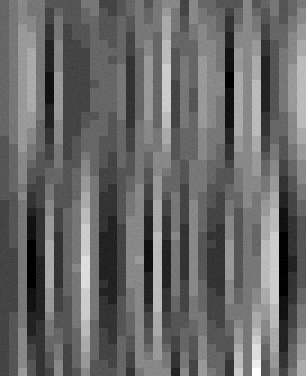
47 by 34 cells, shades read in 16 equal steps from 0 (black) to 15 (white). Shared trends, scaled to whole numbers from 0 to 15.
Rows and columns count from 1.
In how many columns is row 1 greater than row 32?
20
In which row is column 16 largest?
33
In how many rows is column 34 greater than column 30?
28
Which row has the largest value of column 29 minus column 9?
47
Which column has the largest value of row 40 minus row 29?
29
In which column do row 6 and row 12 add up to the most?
19
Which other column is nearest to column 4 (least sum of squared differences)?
17
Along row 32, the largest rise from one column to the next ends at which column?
18
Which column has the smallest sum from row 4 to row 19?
26
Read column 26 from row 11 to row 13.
0 1 1
